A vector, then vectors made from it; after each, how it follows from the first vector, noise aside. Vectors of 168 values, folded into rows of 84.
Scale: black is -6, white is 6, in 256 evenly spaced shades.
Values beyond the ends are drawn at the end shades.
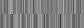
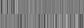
wrapped around, negated, partly zeroed.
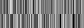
scaled up.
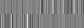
wrapped around, negated, partly zeroed.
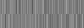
wrapped around, shrunk.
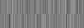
wrapped around, shrunk.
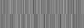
shrunk.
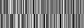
scaled up.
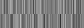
copied.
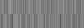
shrunk.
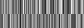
reversed, negated, scaled up.
